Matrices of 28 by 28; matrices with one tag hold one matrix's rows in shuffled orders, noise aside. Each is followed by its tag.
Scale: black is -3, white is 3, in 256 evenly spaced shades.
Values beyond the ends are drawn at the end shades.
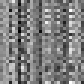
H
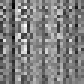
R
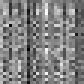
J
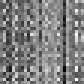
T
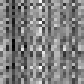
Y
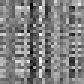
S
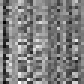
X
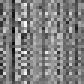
R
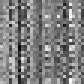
H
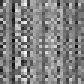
R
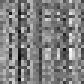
H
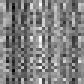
Y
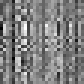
R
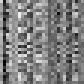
X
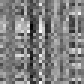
S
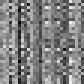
H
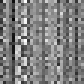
R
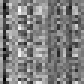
X
